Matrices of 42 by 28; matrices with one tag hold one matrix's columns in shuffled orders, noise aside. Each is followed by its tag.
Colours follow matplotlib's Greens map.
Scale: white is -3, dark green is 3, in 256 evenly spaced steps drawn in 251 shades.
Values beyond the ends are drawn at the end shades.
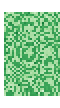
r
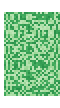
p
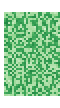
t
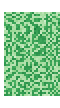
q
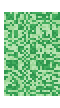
p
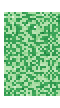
q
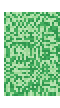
r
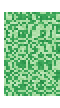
p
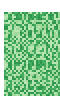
p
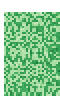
r
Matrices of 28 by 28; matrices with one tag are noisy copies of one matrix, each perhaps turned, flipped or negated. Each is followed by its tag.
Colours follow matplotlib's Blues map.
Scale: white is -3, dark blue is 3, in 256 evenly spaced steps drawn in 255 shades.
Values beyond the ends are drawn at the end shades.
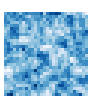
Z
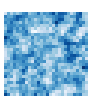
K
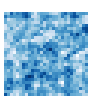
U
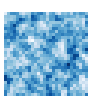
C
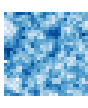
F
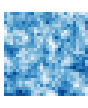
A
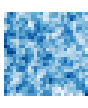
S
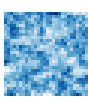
Z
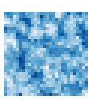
K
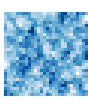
Z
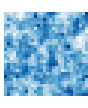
A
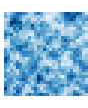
F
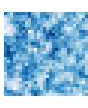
F
